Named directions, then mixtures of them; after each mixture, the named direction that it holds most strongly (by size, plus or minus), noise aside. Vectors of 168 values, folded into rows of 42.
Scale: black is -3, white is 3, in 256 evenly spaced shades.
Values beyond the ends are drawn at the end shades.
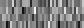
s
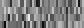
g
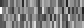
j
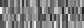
j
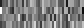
j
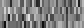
g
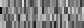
j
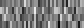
s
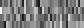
j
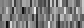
s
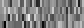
g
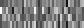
j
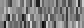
g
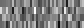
s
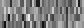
g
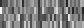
j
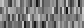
g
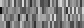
j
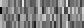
j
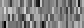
g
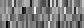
s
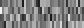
j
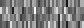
s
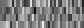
s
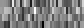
s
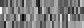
j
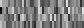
j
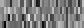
g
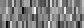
s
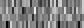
s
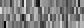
g
